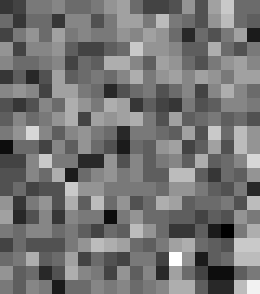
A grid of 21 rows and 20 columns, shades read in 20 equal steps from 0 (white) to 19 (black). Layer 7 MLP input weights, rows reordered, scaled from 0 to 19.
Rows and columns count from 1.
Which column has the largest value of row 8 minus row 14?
14
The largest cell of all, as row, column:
17, 18
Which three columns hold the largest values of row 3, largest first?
20, 15, 1
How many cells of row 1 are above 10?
11
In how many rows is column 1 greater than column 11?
13
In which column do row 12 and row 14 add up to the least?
6
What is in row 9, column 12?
10
